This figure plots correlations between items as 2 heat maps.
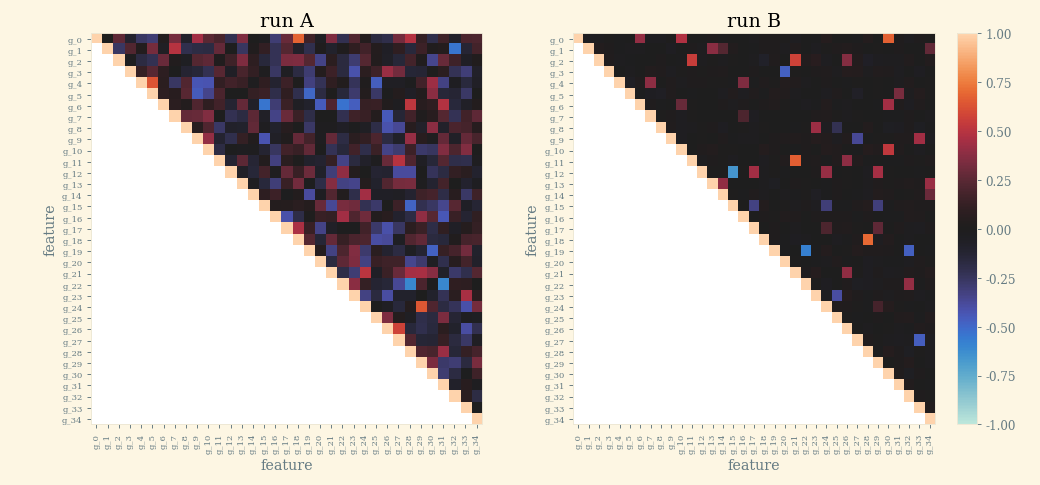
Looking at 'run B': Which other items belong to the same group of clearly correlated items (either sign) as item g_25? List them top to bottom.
g_8, g_23
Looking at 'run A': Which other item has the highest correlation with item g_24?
g_29
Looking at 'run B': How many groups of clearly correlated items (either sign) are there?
11
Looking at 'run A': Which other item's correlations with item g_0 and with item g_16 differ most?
g_18
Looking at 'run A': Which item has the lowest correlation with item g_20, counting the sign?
g_6
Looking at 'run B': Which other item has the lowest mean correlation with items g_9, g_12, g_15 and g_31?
g_27
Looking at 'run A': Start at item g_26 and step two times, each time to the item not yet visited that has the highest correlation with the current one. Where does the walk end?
g_11
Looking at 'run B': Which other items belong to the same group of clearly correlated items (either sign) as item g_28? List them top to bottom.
g_18
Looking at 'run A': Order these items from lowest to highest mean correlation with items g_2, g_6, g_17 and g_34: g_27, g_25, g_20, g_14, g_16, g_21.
g_20, g_16, g_27, g_25, g_14, g_21
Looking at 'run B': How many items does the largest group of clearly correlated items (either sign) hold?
5
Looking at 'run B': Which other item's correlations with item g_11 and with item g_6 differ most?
g_21
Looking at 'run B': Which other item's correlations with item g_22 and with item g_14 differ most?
g_19
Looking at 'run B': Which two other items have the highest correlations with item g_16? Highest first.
g_4, g_7
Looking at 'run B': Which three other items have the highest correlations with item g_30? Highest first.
g_0, g_10, g_6
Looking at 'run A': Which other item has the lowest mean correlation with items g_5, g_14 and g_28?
g_19
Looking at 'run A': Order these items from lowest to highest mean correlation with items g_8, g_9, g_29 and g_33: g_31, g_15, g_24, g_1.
g_15, g_1, g_31, g_24
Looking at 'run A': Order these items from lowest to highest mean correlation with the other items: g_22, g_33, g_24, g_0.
g_22, g_33, g_24, g_0
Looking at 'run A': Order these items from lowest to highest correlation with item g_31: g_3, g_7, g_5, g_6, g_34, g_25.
g_5, g_34, g_3, g_7, g_25, g_6
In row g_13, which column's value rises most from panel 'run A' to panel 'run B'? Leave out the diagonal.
g_1
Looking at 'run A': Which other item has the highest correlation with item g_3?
g_26
